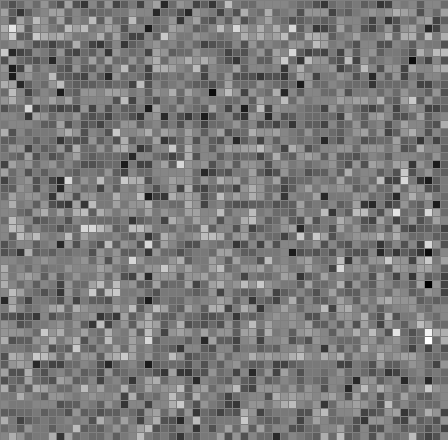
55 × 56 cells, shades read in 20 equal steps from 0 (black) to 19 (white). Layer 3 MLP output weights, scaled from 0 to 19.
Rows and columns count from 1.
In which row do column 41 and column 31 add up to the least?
14
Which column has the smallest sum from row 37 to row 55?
30
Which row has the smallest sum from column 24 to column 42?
15
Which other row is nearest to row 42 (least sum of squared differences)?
27
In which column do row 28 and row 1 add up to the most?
29
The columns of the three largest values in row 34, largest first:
43, 21, 28
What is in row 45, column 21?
9
